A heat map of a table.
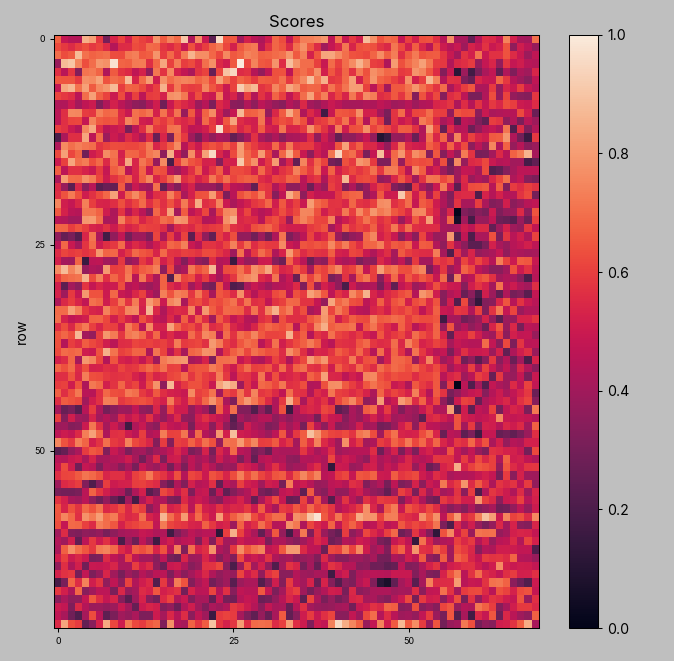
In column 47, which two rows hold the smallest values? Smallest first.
66, 12
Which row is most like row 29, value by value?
15
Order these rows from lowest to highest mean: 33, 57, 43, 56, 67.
56, 67, 57, 43, 33
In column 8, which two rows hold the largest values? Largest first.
3, 6
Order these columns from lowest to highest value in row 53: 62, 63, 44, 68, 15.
63, 68, 62, 15, 44
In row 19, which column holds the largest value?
49
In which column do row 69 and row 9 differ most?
33
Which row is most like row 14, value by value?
71
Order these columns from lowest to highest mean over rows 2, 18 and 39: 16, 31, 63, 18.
63, 31, 16, 18
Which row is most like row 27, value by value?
67
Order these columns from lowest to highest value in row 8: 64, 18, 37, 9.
37, 9, 18, 64
